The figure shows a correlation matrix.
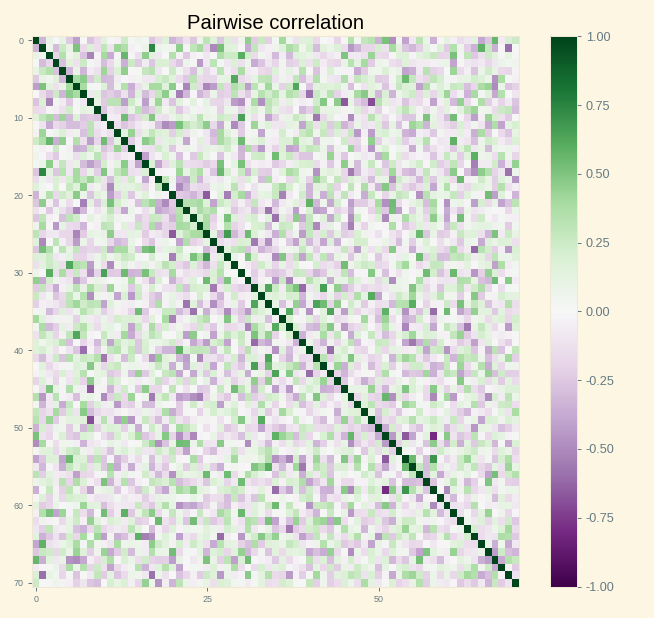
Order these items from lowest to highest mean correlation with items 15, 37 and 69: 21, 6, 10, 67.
21, 10, 6, 67
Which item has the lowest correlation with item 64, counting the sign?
27
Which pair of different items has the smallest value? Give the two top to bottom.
51, 58
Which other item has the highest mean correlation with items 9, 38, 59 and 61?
6
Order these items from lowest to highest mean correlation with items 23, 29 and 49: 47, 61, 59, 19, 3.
3, 19, 61, 59, 47
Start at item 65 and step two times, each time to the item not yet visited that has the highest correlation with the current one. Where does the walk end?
17
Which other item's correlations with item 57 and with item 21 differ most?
40
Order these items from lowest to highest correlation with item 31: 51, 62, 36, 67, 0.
51, 36, 62, 0, 67
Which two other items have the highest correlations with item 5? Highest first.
29, 54
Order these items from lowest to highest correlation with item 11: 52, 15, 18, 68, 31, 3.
68, 18, 3, 15, 31, 52
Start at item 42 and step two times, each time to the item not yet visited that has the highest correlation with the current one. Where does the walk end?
34
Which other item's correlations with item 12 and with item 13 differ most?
49
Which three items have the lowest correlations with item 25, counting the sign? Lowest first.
20, 6, 39
